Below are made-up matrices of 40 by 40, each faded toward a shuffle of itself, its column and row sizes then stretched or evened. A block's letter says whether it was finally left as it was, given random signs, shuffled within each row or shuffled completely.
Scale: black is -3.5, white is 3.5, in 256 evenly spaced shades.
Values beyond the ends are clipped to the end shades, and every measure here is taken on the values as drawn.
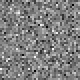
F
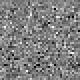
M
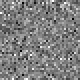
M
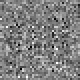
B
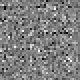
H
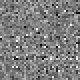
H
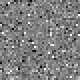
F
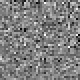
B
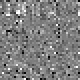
B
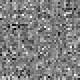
B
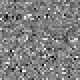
M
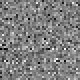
M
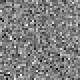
F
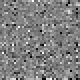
H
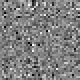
B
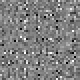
B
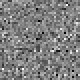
M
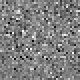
M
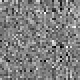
B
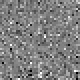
H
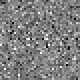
M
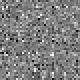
H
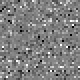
M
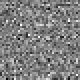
B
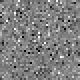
F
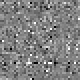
H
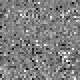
H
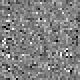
H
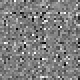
H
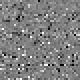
M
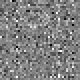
H
